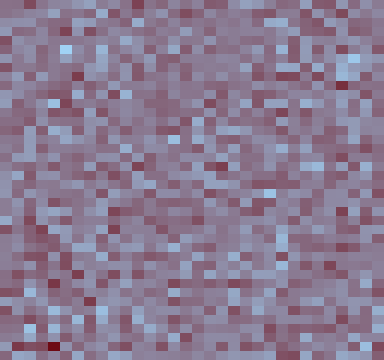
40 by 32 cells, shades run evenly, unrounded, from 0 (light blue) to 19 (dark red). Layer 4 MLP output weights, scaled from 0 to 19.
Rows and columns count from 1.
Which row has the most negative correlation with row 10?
9
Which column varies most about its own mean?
5
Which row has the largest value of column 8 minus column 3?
37
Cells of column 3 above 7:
26
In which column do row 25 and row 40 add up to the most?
25
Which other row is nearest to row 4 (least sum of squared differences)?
30
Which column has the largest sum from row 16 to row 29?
29
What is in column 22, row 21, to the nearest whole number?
12
